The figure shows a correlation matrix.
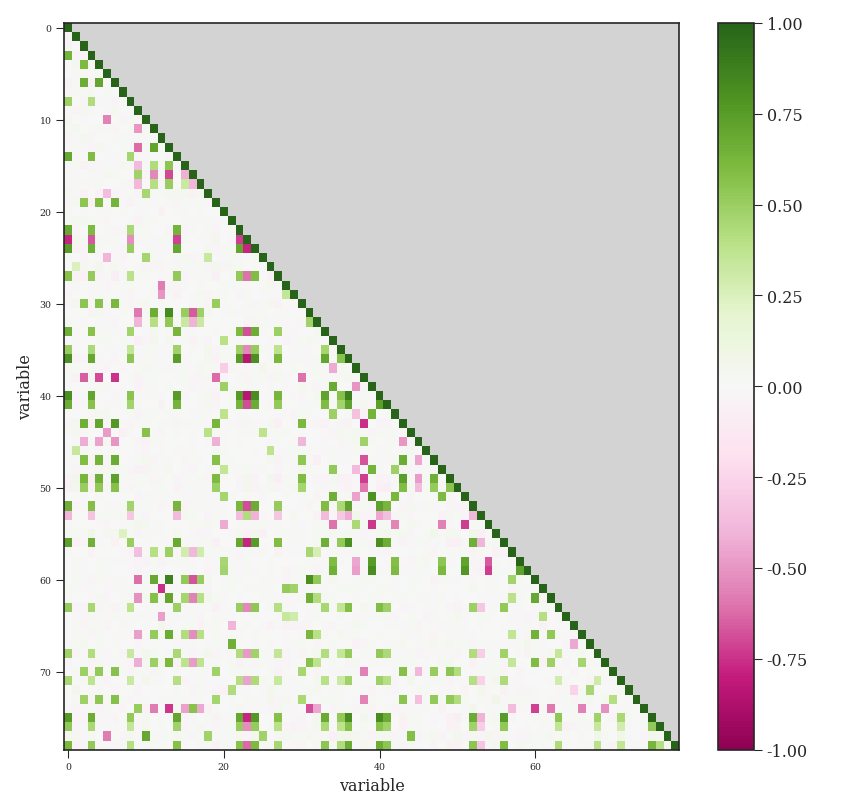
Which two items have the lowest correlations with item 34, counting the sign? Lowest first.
54, 37
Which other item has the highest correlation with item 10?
77
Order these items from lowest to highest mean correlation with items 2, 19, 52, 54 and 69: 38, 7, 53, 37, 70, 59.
38, 59, 53, 7, 37, 70
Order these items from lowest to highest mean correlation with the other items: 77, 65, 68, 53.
53, 65, 77, 68
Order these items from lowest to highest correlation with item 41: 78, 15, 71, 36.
15, 71, 78, 36
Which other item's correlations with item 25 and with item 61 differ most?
12
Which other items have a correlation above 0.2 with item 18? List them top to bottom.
10, 25, 44, 77
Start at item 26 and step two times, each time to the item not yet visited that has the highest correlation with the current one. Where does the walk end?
1
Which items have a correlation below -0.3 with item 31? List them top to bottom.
9, 16, 74
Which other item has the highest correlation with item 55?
7
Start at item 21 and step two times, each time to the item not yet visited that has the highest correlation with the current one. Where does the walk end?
72
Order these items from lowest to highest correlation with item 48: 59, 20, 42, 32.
32, 20, 42, 59
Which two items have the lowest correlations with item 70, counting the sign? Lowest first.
38, 45
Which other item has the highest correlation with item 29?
61
